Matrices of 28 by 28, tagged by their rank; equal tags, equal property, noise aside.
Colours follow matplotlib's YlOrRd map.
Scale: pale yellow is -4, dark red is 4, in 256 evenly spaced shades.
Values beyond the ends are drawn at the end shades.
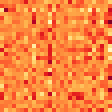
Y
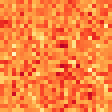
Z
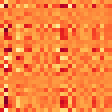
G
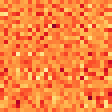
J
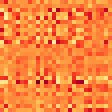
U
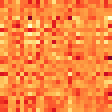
U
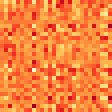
U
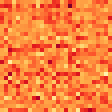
Z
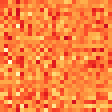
J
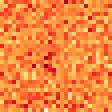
Z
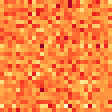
J
